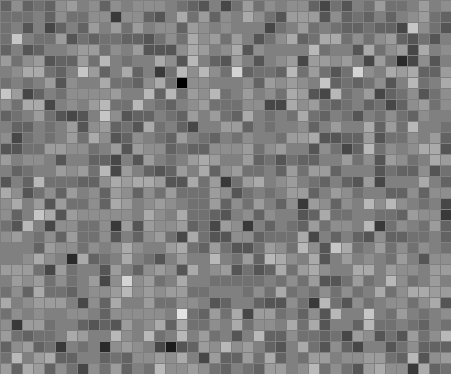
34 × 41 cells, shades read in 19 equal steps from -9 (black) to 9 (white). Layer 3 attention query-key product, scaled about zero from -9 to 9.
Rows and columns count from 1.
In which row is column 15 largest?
34
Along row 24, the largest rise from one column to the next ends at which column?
8
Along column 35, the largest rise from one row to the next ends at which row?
22
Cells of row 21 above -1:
22
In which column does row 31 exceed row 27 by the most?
7
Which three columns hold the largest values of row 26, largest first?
12, 36, 17
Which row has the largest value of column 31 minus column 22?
23
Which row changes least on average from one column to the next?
27
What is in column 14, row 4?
-3
